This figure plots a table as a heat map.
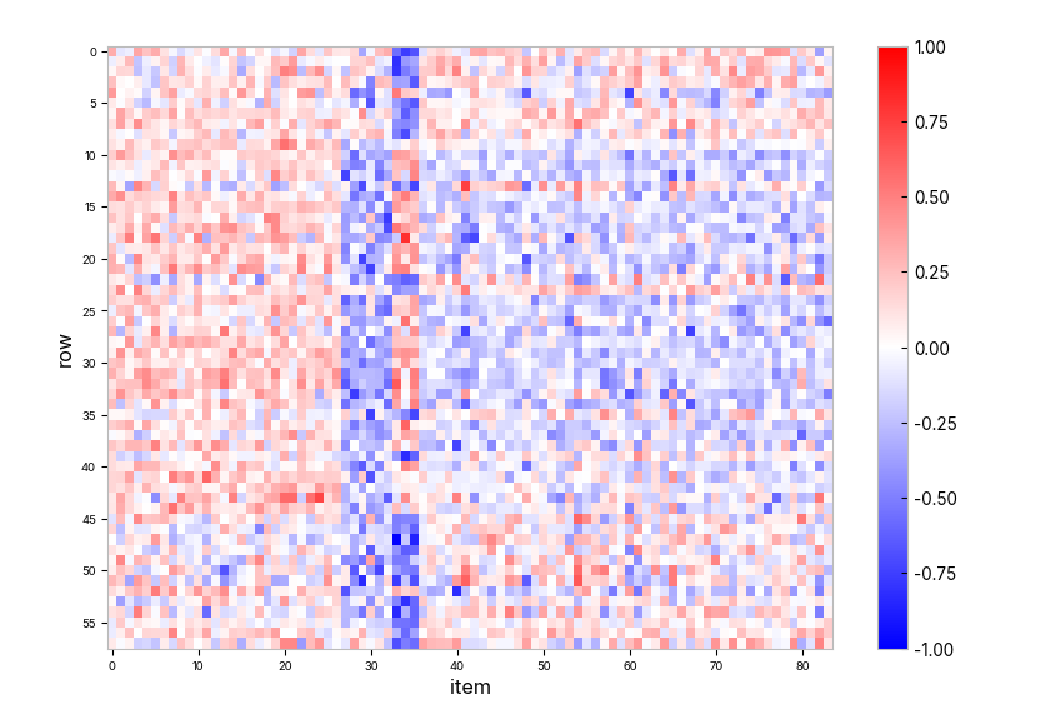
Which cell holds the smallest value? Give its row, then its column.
47, 33
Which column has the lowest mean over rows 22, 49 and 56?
34
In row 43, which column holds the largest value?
24
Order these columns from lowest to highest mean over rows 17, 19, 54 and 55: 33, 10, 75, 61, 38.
61, 33, 38, 75, 10
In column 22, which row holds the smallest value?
57
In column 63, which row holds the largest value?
50
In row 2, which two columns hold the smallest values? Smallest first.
33, 34
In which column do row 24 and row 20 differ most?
48
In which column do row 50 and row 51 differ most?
29
